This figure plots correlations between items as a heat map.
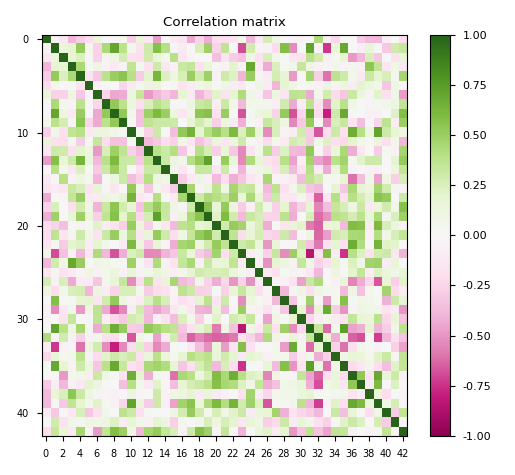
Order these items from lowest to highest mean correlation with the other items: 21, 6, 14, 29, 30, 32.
32, 29, 6, 30, 14, 21
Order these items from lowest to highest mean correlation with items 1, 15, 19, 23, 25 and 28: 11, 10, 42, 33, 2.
33, 11, 2, 10, 42
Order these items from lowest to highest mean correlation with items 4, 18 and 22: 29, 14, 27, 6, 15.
29, 6, 15, 27, 14
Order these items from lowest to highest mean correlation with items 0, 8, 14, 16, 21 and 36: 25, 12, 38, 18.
38, 12, 25, 18
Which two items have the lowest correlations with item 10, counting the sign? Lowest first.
32, 26
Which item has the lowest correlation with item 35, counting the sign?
23
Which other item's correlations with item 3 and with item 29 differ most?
4
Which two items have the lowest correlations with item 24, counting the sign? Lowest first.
26, 0
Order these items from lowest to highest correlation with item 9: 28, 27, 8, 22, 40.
22, 28, 27, 40, 8
